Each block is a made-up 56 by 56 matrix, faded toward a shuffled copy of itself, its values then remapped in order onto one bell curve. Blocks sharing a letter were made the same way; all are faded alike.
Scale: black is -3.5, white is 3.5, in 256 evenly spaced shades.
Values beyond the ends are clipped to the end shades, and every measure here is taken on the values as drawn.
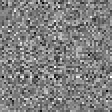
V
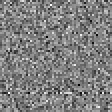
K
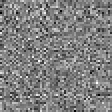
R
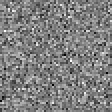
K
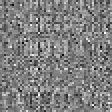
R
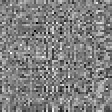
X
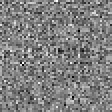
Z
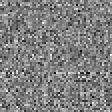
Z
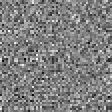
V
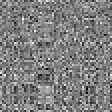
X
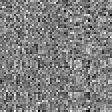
V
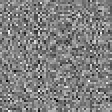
R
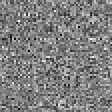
Z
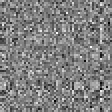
R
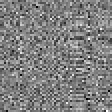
X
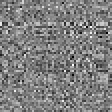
X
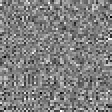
V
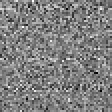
K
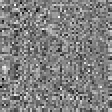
R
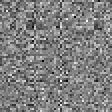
R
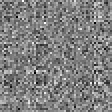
V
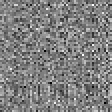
R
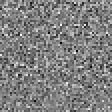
K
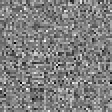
Z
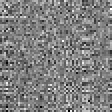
R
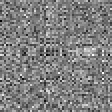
V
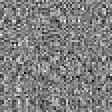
X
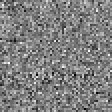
K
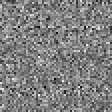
K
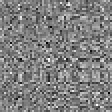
X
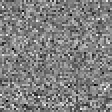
K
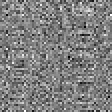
V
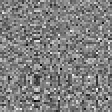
V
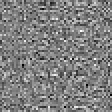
V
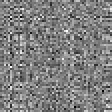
X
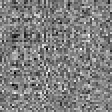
V
